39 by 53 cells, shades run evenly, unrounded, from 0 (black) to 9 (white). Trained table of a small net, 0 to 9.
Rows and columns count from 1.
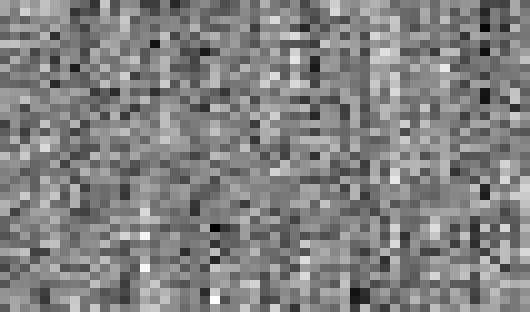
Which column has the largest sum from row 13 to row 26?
40
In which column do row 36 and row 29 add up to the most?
51
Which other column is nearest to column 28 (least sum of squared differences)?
12
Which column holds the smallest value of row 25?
49
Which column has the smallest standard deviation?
24
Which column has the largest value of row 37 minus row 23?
22
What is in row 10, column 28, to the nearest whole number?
8
